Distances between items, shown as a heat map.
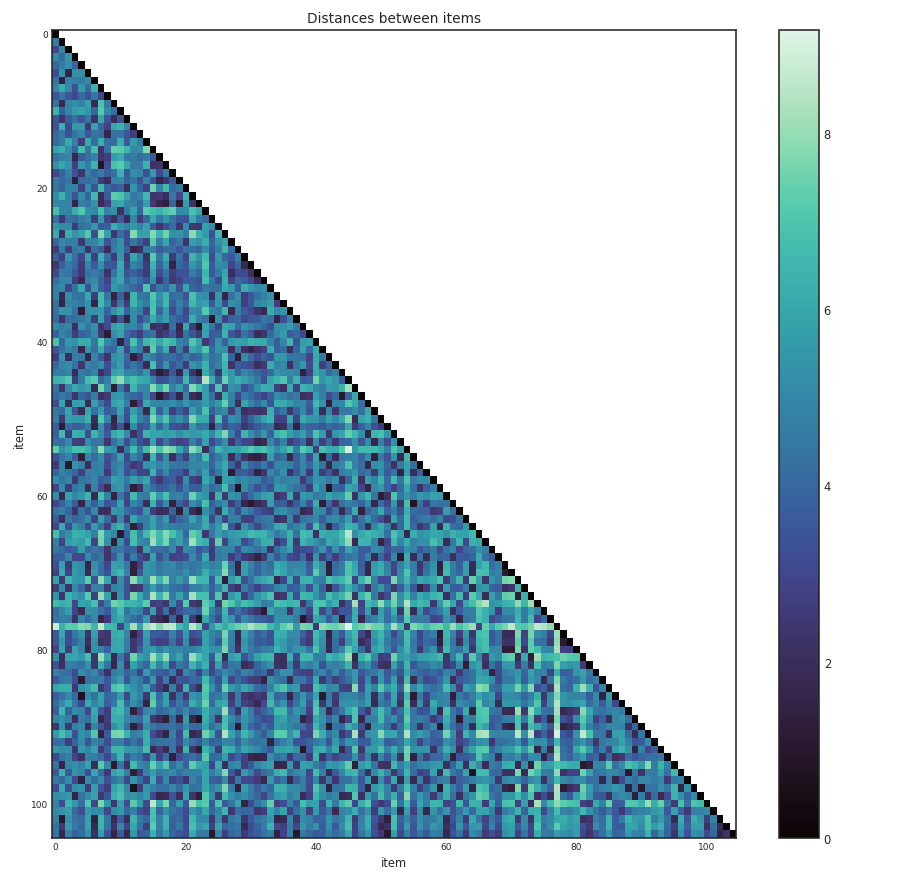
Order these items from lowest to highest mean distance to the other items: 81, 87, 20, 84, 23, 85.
84, 20, 87, 85, 81, 23
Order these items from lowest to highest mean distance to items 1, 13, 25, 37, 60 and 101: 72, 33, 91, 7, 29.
29, 72, 33, 7, 91
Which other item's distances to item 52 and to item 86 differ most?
4
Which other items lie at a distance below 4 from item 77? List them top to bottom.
10, 23, 40, 54, 65
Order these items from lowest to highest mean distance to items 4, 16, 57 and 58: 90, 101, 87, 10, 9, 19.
19, 101, 87, 90, 9, 10
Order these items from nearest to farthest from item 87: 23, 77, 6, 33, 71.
6, 71, 33, 23, 77
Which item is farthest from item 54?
45
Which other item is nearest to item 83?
67
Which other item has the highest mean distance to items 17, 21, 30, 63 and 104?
77
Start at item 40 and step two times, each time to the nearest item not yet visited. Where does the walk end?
65
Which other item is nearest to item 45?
99
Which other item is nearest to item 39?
8
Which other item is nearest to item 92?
33
